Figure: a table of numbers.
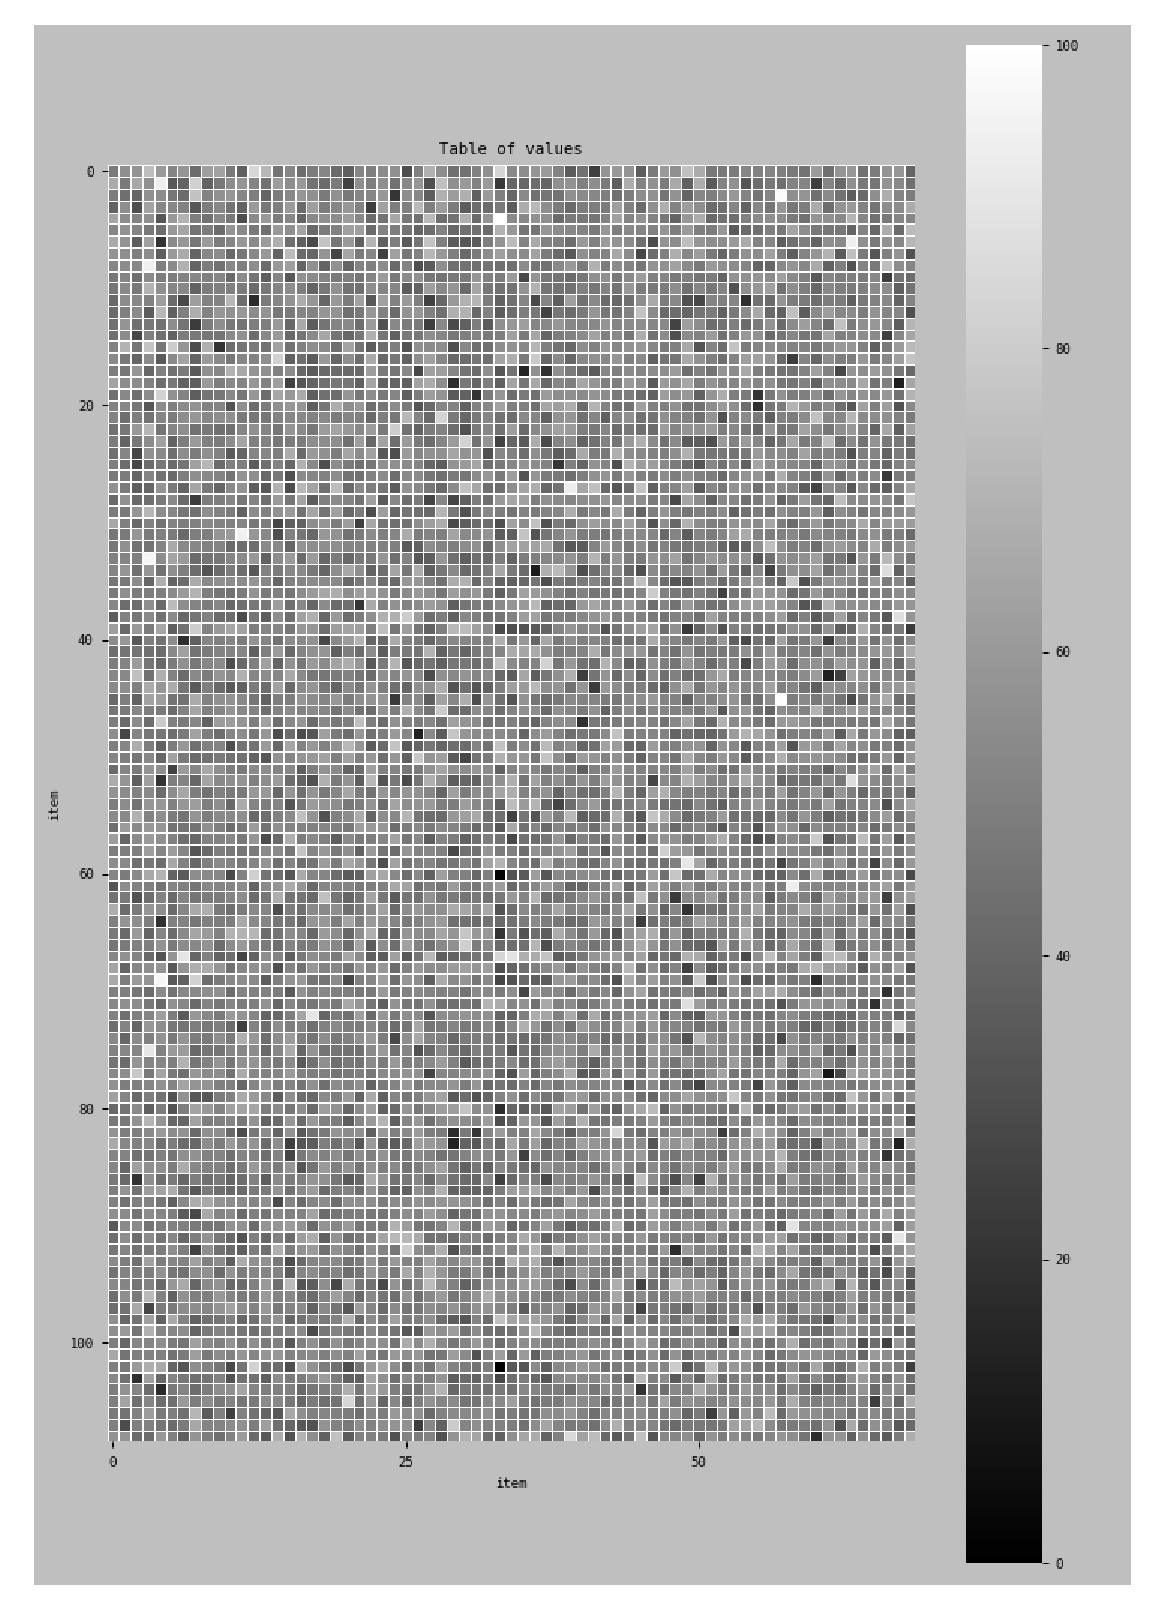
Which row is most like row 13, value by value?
28
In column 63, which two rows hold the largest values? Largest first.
6, 52
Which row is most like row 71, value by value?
59
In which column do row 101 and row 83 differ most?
29
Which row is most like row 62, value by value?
14
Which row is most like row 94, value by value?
100
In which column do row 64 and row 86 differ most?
45
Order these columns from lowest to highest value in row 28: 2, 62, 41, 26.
2, 26, 41, 62
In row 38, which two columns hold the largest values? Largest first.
67, 25
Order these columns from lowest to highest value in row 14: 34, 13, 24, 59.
24, 59, 13, 34
